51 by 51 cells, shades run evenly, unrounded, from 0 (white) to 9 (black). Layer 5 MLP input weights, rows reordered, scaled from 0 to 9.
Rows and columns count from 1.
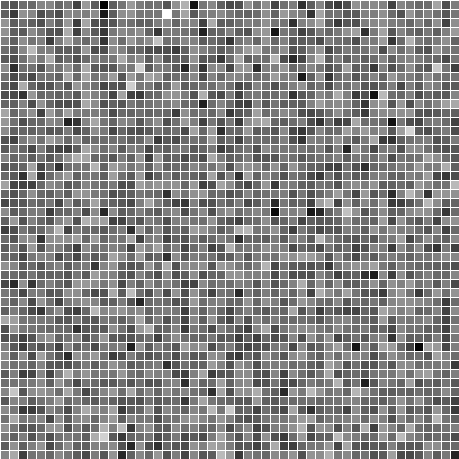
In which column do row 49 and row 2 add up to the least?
19
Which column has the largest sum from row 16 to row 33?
35
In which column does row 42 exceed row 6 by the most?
4
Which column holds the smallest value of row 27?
36
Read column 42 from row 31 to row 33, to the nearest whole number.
8 4 6
